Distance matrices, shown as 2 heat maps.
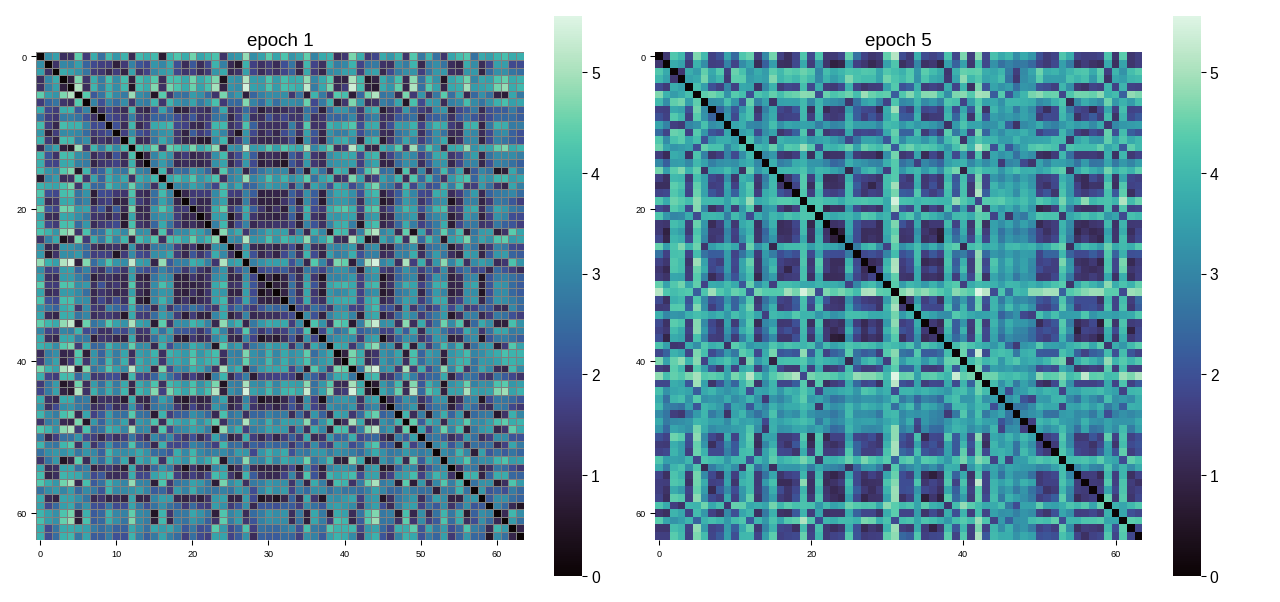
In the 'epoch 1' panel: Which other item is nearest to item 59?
63
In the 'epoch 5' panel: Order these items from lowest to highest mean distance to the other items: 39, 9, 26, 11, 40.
26, 39, 9, 11, 40
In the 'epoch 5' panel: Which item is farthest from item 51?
31
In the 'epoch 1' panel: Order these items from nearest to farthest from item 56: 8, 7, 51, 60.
60, 51, 7, 8
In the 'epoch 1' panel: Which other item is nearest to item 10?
26
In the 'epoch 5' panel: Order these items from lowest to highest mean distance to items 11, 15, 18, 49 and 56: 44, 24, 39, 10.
24, 10, 39, 44
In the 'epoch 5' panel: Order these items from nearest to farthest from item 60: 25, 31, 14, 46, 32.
32, 14, 46, 25, 31
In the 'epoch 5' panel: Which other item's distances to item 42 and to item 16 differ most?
56
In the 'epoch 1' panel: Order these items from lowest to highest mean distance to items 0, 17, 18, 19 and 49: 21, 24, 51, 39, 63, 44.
51, 21, 63, 39, 24, 44
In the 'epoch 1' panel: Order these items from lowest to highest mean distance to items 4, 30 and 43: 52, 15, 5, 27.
52, 15, 5, 27
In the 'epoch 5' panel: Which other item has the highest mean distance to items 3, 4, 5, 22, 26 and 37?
42
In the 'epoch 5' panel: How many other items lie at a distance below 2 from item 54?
6
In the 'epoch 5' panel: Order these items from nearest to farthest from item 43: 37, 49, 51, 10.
51, 37, 10, 49
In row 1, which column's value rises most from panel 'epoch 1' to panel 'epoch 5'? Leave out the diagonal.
31
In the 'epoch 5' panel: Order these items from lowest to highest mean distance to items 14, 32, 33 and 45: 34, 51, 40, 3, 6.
51, 34, 6, 40, 3
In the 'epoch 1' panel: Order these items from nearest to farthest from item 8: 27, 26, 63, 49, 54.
54, 26, 63, 49, 27
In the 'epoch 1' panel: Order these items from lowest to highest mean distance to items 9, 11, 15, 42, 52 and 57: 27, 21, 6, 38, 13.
21, 13, 38, 27, 6
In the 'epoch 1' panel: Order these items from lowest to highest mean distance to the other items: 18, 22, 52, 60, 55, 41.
22, 18, 55, 60, 52, 41
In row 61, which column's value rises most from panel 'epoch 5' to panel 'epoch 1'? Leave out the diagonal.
44
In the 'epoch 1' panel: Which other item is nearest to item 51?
47
